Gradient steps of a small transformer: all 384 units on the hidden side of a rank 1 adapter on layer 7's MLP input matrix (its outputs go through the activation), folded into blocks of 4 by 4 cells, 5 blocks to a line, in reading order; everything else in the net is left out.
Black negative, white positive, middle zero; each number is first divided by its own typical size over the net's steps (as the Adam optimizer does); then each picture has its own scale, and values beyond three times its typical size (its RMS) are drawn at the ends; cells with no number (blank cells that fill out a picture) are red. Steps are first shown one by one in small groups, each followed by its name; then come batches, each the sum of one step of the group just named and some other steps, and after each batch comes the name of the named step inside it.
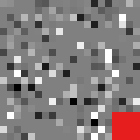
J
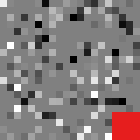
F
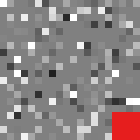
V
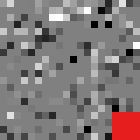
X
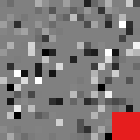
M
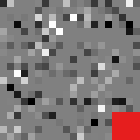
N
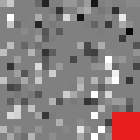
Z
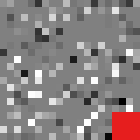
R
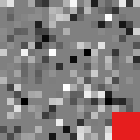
F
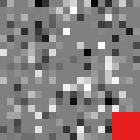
Z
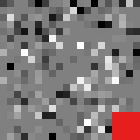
Z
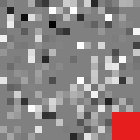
Z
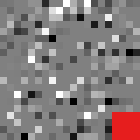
X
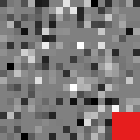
J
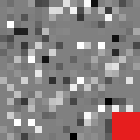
R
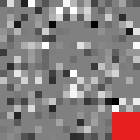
V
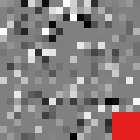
V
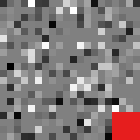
M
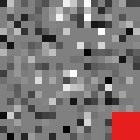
X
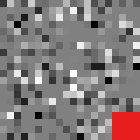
J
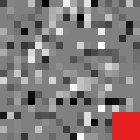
N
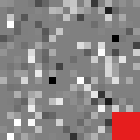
Z
